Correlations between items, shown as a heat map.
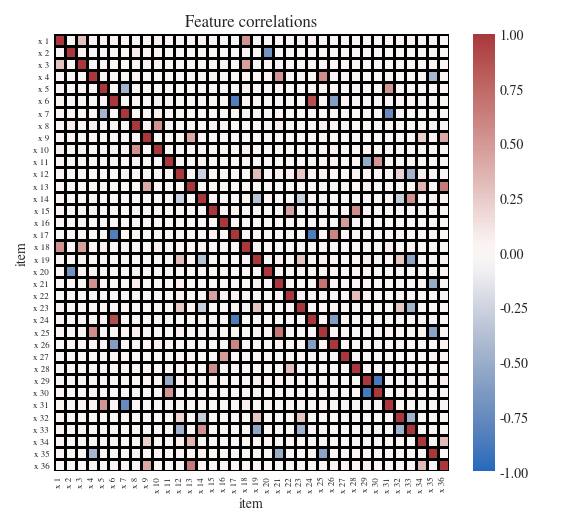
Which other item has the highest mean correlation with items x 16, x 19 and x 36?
x 13
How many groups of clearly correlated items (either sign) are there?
11
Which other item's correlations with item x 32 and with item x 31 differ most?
x 7
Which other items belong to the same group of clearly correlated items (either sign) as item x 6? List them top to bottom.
x 17, x 24, x 26
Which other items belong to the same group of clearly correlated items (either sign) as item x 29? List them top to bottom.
x 11, x 30
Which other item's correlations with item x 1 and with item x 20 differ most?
x 2
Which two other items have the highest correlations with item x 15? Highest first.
x 28, x 22
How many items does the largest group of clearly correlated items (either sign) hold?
6
